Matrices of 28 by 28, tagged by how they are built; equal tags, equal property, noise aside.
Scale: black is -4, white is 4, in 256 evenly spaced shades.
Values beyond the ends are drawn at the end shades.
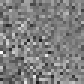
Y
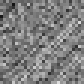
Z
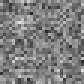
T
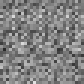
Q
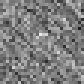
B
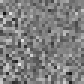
Y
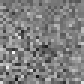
Y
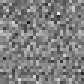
Q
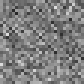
B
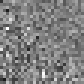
Y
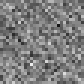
B
